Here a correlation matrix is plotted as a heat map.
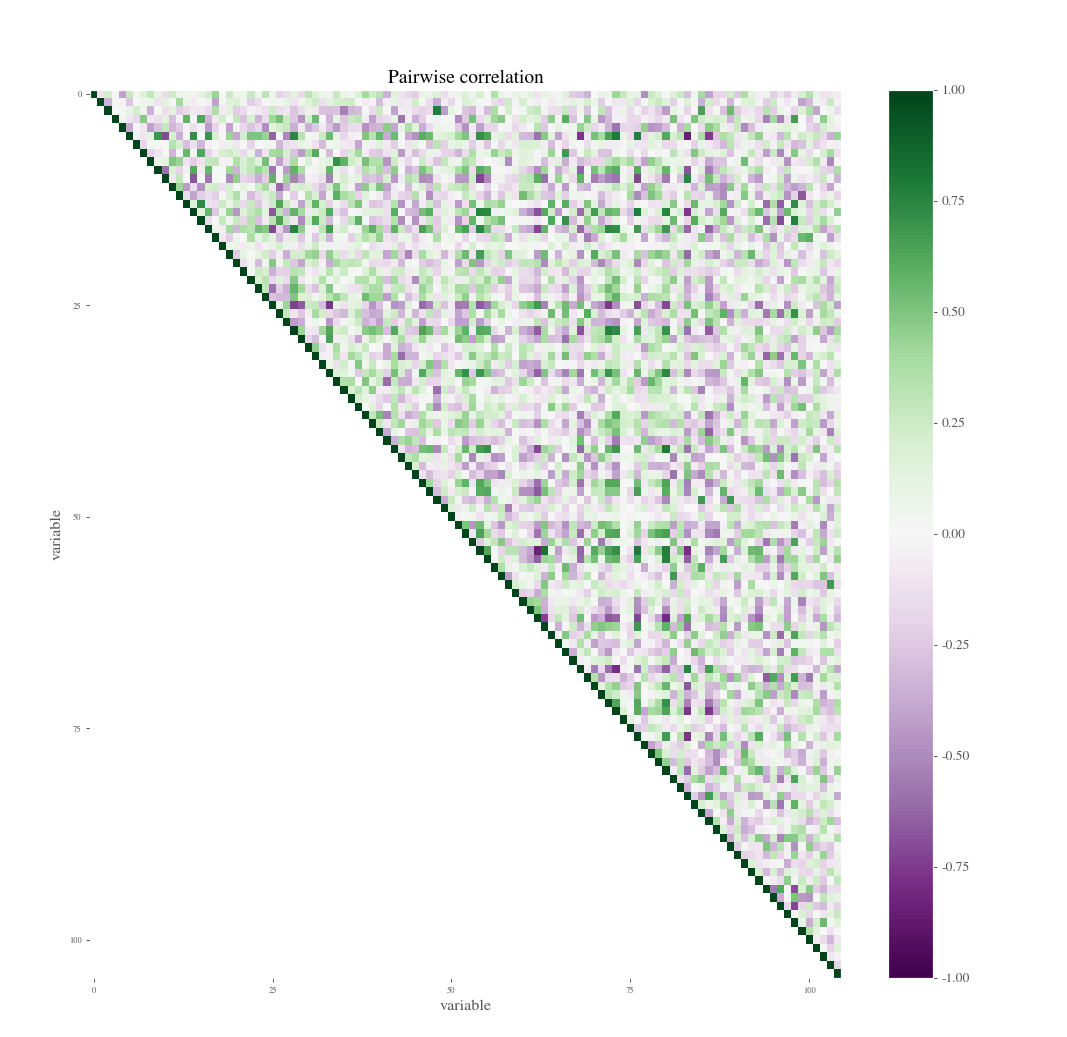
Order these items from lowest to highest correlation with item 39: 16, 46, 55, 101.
55, 101, 46, 16
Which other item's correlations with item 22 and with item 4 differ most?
73
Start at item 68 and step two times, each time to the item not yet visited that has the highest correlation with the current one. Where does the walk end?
10
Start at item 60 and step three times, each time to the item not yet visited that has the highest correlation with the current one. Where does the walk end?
8
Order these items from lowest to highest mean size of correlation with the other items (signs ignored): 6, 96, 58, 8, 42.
6, 58, 8, 96, 42
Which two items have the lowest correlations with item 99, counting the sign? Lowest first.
12, 60
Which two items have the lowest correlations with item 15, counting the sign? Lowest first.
96, 94
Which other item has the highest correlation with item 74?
17
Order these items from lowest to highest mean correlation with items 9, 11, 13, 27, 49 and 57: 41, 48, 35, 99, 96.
96, 41, 48, 35, 99
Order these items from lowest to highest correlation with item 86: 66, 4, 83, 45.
66, 45, 4, 83
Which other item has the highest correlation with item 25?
62
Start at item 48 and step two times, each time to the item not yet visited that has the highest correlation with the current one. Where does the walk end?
85
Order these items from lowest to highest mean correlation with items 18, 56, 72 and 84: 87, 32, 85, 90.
87, 90, 32, 85
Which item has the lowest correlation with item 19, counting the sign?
83
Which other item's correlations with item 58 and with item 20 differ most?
63
